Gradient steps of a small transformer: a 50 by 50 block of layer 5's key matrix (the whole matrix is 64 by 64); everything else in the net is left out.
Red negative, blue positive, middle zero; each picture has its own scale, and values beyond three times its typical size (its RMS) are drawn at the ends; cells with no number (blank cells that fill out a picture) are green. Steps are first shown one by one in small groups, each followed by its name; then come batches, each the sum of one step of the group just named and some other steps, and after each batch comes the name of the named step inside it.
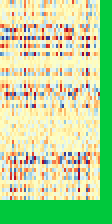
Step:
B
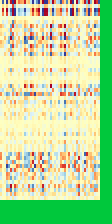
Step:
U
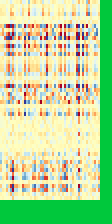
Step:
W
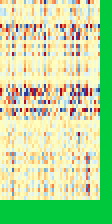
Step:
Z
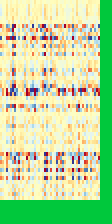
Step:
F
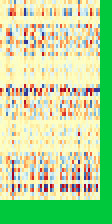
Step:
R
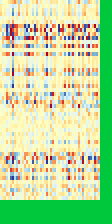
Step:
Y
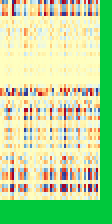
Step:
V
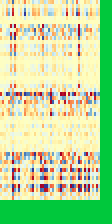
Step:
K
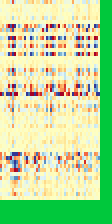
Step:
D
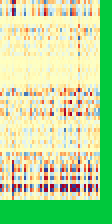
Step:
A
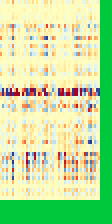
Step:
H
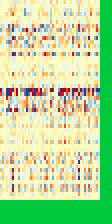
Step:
R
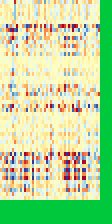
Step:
Y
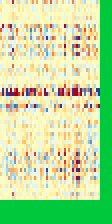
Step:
H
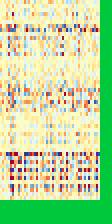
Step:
K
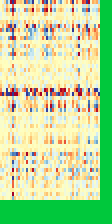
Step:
D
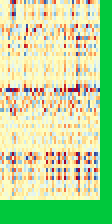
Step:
Z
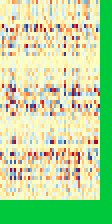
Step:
Y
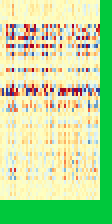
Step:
H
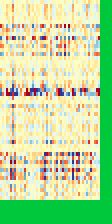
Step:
F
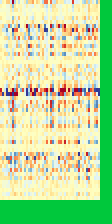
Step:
D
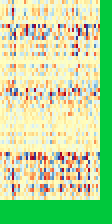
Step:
K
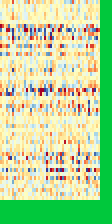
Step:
F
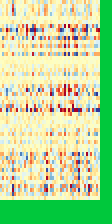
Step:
A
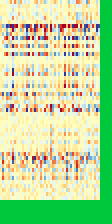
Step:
Y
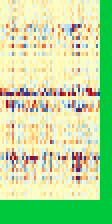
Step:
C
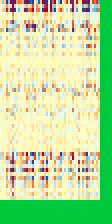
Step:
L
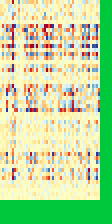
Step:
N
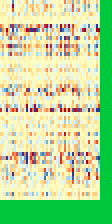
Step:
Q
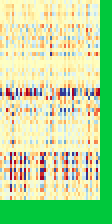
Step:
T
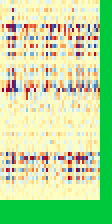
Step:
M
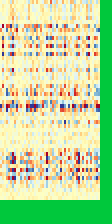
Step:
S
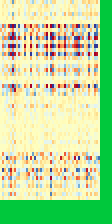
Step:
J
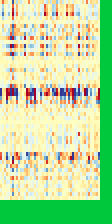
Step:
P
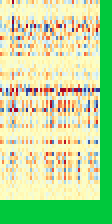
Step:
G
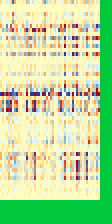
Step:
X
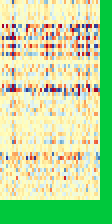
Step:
J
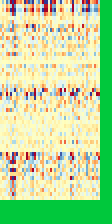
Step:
L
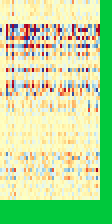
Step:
M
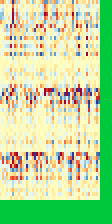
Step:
P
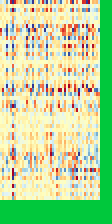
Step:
L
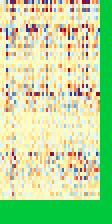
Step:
L
